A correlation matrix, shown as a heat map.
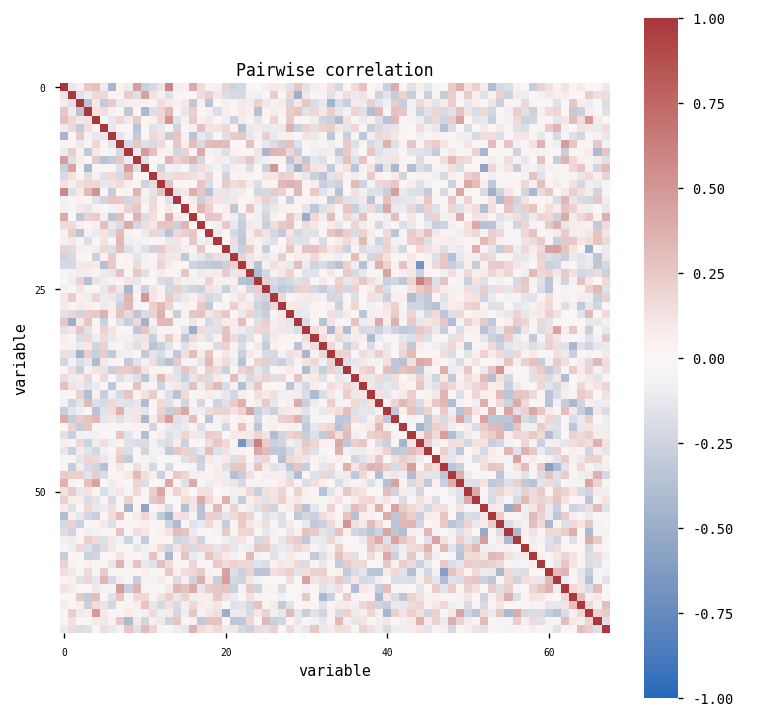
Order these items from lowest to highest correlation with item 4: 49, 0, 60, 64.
60, 64, 0, 49
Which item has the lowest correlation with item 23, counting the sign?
24
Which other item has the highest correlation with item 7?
62
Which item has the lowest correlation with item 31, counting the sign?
38
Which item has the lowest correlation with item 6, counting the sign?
0
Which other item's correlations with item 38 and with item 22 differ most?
44
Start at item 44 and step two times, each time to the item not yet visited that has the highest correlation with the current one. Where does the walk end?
45
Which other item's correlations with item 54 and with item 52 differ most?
41
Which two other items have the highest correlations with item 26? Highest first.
10, 8
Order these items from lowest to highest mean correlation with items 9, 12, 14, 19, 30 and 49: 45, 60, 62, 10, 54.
54, 10, 45, 60, 62
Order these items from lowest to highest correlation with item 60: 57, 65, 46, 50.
65, 57, 46, 50
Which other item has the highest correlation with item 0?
13
